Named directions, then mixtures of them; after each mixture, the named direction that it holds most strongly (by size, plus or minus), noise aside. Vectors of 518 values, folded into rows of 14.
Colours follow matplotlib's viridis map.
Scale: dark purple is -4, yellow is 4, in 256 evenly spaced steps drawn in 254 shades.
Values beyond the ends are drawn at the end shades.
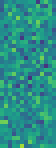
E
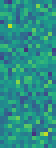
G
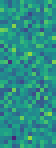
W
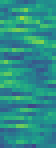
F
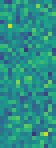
G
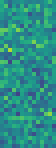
W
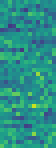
F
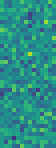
W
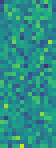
E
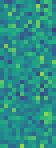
E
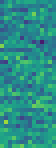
F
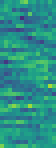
F
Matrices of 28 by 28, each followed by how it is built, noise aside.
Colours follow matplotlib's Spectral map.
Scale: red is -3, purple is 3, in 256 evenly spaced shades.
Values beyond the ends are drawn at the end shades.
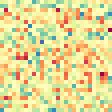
blocks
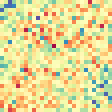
smooth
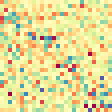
block diagonal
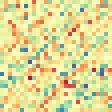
Hankel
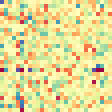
low rank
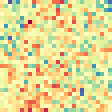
smooth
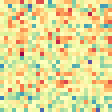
blocks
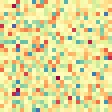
repeating rows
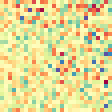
upper triangular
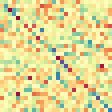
diagonal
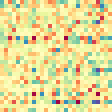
low rank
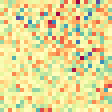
upper triangular
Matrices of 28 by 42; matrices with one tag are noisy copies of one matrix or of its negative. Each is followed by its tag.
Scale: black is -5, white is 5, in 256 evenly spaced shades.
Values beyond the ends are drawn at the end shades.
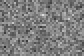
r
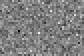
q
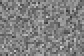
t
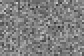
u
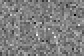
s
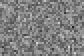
t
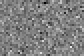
u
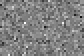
s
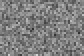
q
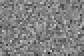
q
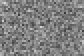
r
